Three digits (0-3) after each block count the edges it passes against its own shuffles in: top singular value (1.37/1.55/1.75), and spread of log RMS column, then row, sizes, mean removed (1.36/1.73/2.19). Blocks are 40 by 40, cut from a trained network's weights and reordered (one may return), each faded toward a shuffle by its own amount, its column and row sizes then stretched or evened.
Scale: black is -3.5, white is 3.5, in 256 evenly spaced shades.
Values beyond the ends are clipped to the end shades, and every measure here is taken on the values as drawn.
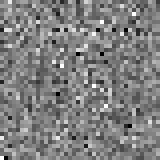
1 1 0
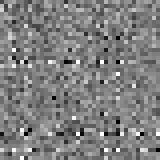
2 1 2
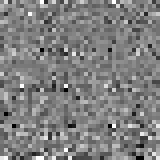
0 1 3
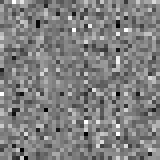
0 3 0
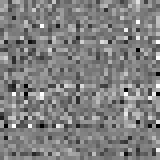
1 2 3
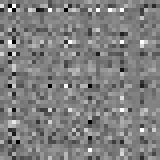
3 3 3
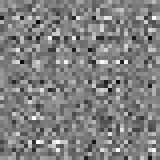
3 2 3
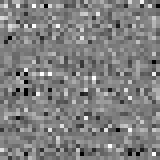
0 1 3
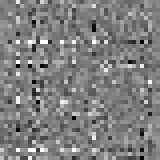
3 3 1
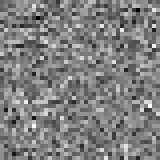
1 0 0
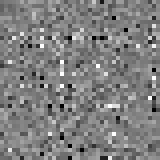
0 2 2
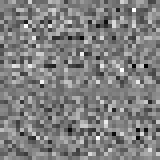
0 0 3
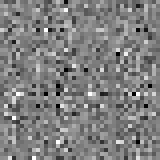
1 3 2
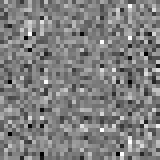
1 3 0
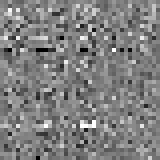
2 3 2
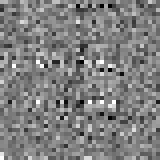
2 2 2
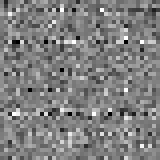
1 1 3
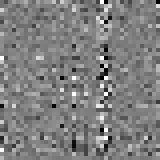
2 3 2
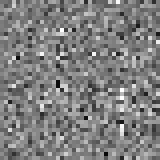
0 2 1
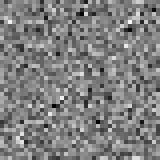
1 0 1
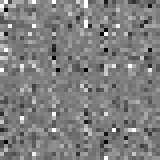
0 3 2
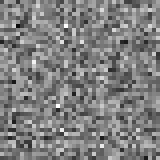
2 1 0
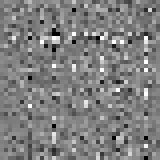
1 3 2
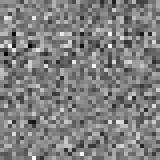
3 1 2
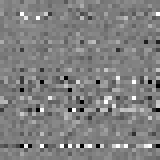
2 1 3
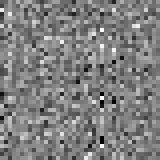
0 3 0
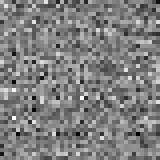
2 1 2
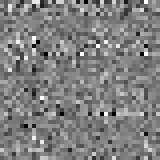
1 1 2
